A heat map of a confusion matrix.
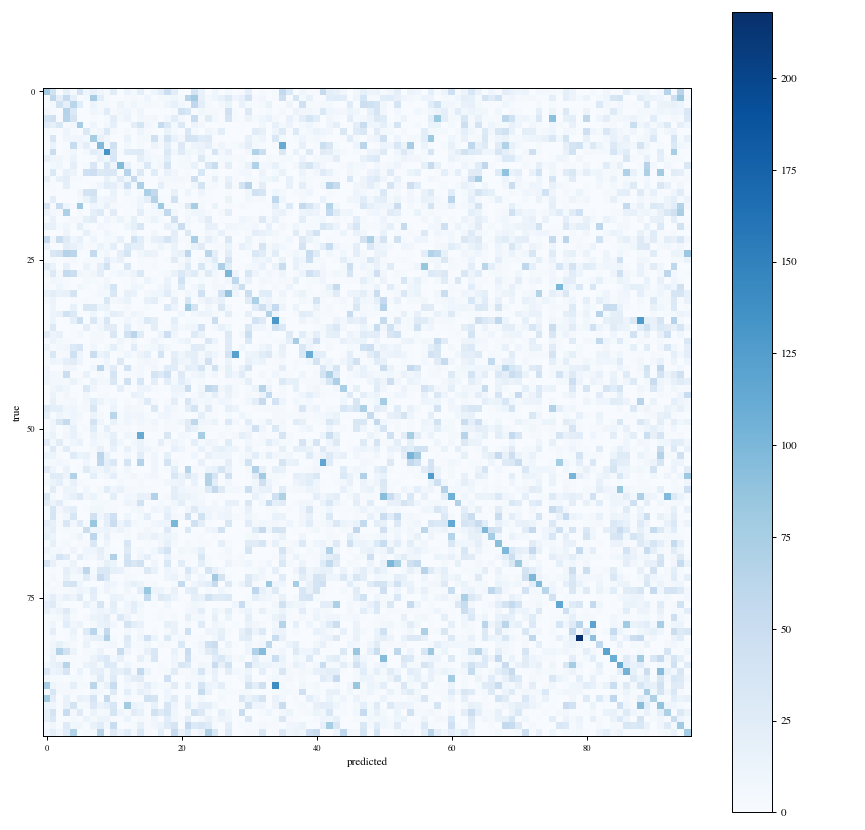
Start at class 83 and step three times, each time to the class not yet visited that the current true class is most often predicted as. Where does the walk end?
40
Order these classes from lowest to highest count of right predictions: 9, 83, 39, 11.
11, 39, 83, 9
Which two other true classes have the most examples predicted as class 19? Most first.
64, 95
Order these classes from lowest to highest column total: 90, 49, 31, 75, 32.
90, 31, 75, 32, 49
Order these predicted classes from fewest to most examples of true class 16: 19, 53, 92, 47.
53, 92, 47, 19
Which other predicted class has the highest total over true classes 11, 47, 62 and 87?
75
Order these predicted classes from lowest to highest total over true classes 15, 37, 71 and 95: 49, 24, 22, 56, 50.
22, 50, 49, 56, 24
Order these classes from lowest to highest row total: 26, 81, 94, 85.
26, 94, 81, 85
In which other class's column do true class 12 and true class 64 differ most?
60
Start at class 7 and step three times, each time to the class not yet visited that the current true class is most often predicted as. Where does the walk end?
93
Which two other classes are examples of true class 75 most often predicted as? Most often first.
62, 15
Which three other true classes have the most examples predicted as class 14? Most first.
51, 55, 86
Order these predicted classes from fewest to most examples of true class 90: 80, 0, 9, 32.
80, 32, 9, 0
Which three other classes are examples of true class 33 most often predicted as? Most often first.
82, 45, 3
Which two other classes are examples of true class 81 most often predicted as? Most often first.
79, 9
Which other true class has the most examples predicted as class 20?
73
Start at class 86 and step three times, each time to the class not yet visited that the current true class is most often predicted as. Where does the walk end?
34
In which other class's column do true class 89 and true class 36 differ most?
13
